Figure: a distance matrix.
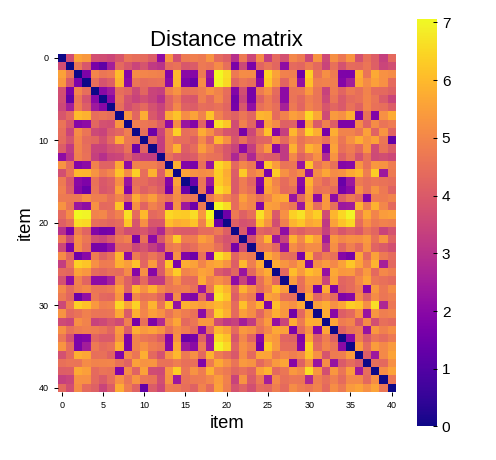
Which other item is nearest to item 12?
0
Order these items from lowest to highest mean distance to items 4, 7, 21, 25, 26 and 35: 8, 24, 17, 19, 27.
27, 8, 24, 17, 19
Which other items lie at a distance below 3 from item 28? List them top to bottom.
17, 31, 33, 37
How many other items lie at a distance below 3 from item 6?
6
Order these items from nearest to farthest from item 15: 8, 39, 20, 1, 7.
8, 1, 39, 7, 20
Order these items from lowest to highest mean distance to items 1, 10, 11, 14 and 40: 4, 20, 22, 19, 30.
4, 22, 30, 20, 19
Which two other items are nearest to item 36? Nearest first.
7, 38
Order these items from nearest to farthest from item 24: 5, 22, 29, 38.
29, 5, 22, 38
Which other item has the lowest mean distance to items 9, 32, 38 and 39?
11
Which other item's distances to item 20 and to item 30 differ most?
19
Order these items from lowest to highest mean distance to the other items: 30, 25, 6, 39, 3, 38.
6, 3, 39, 38, 25, 30
